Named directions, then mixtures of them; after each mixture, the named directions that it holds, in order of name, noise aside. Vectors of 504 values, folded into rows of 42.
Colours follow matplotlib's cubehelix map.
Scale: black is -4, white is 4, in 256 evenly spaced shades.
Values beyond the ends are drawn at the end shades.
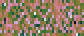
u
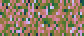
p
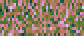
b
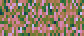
b, p.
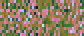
b, p.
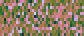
b, p, u.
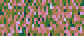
b, p, u.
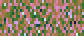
u.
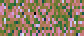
b, u.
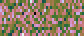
b, u.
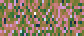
b, u.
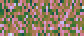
b.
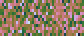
b, p, u.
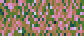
b, p, u.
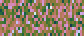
b, p, u.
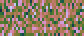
b.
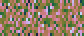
p.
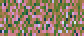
b, u.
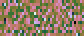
u.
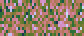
b.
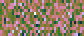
b, u.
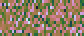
p, u.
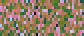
b, p, u.
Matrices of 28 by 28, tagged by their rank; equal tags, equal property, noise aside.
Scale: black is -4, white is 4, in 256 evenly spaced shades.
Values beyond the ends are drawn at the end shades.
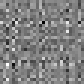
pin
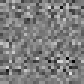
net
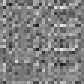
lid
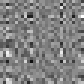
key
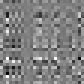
key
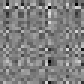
key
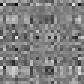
key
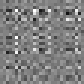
key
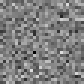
net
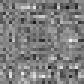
pin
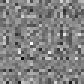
net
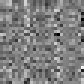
lid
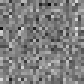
net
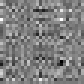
lid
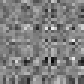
key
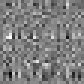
lid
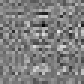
pin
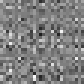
pin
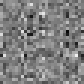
lid
